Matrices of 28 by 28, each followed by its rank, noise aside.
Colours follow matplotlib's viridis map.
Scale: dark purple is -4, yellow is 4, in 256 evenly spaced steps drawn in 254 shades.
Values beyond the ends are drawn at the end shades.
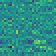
four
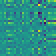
two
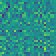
four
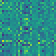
three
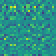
three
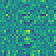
four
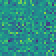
four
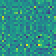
four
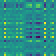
one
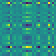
one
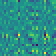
three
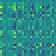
three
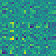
three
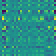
two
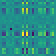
one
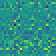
four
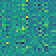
four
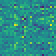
four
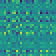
two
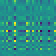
one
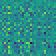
four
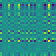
one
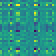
two
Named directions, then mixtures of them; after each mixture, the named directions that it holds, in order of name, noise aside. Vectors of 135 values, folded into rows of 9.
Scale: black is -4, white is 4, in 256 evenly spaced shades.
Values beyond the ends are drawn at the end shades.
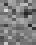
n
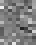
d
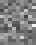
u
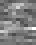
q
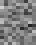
d, n, u.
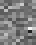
d, q, u.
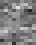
d, n, q.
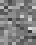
d, q, u.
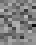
u.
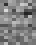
n.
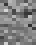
n.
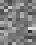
d, q, u.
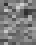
n, q.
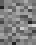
d, u.
